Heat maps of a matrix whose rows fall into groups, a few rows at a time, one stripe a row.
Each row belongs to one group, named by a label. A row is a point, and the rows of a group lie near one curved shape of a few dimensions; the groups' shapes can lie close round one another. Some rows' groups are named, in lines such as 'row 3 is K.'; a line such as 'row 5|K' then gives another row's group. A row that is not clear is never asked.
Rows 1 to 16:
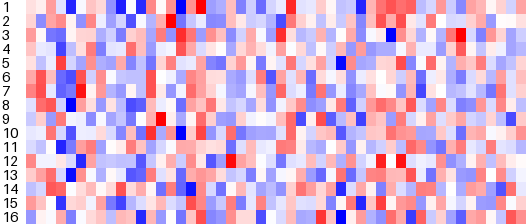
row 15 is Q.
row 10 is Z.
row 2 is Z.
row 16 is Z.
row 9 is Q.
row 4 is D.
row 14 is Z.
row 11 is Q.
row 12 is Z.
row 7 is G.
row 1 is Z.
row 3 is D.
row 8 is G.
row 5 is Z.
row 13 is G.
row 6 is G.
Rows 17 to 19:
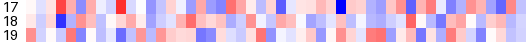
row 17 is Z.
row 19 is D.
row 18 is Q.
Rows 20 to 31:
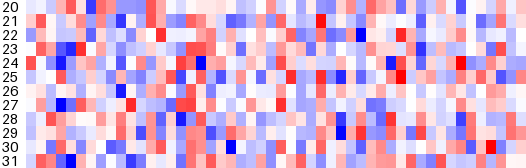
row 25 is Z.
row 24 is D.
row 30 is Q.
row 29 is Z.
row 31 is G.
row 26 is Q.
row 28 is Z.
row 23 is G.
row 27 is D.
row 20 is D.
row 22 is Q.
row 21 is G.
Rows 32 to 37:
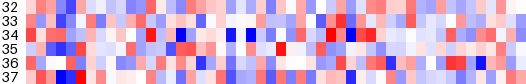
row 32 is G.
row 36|D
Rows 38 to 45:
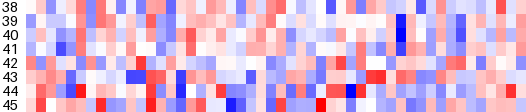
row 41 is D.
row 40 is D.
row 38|D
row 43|G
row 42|D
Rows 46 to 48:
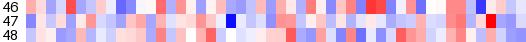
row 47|Q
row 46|D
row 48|Q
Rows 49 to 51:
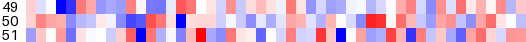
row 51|Z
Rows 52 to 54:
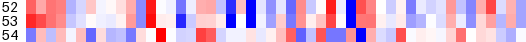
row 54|Q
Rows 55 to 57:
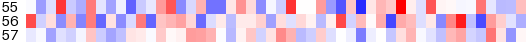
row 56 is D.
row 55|Z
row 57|Q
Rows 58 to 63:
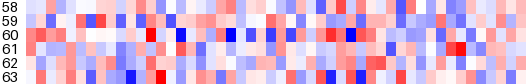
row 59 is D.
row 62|D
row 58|D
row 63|Q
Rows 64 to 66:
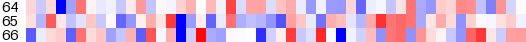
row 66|Z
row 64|Q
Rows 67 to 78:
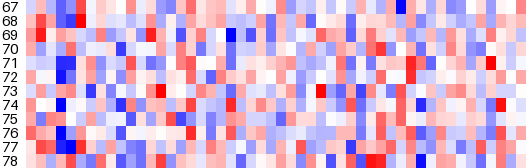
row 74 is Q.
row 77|G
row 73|Q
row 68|G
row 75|Z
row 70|D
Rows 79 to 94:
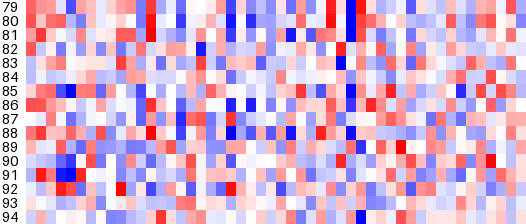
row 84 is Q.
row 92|Z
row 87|Z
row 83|Z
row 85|G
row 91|G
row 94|Q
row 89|Z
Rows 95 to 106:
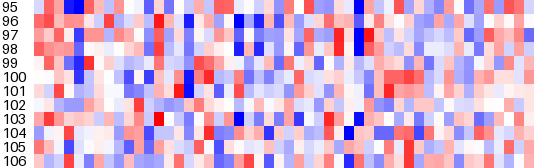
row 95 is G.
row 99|G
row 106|Z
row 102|D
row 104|Z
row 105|Q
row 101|Z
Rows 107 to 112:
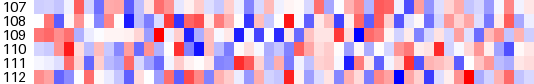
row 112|D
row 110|Z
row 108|D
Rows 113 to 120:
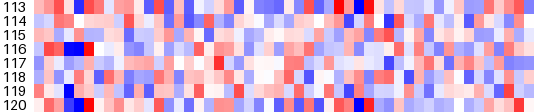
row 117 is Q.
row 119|Q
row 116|G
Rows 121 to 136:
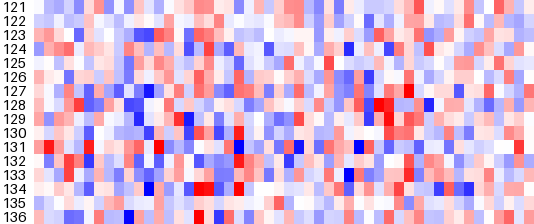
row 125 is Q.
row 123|G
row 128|D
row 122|Q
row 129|Z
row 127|Z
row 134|Z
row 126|Q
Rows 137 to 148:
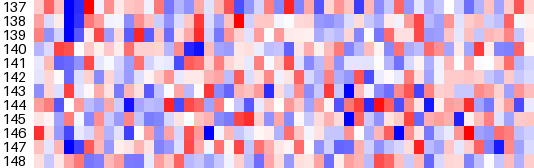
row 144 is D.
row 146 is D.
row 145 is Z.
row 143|Z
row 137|G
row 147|Q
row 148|D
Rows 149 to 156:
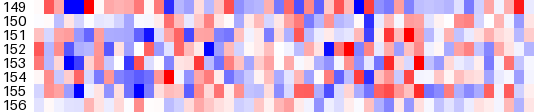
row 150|Q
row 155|G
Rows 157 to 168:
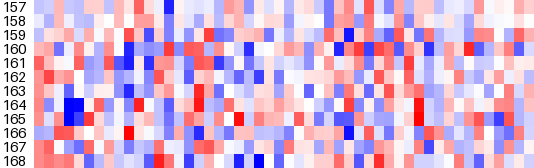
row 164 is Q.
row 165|Q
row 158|D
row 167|G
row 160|D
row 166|Z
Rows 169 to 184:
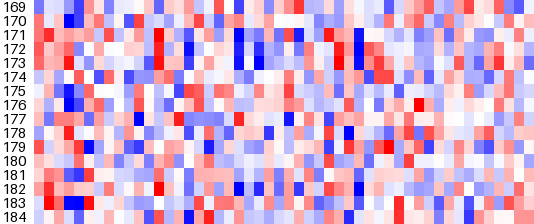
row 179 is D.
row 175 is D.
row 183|G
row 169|Q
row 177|Z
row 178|Z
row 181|G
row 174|D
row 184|Z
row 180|Q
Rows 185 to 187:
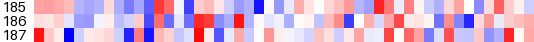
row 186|Z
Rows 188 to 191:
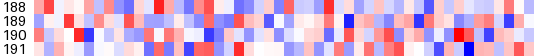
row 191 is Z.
